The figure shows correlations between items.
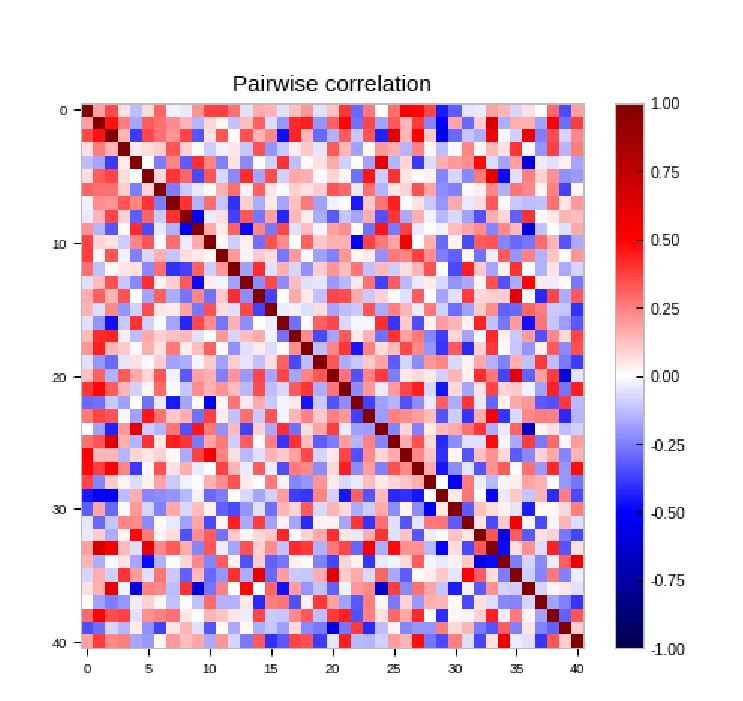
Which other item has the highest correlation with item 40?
34
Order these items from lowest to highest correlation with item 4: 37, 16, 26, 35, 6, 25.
6, 25, 37, 26, 35, 16
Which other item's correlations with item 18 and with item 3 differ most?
31
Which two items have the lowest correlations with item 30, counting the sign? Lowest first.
28, 36
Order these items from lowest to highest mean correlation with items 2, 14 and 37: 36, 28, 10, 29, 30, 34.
29, 30, 34, 10, 28, 36
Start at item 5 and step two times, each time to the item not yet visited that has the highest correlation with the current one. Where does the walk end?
1
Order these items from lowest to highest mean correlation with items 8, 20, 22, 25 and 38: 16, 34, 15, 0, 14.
16, 34, 15, 0, 14
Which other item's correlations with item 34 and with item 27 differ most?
33
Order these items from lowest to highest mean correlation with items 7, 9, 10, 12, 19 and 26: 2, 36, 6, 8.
36, 8, 2, 6
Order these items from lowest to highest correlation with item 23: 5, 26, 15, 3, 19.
3, 19, 26, 15, 5
